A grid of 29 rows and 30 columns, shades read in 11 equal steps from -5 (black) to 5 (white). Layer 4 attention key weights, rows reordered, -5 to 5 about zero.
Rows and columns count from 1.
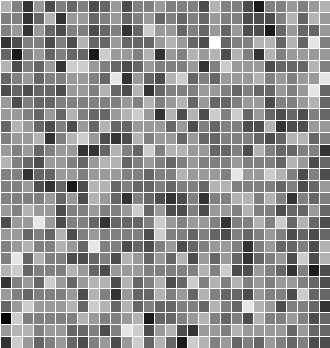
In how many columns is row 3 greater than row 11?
13
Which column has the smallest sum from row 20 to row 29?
29
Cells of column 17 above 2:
1
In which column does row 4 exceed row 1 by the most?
24
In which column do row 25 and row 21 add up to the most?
9
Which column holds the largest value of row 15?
22
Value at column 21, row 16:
2
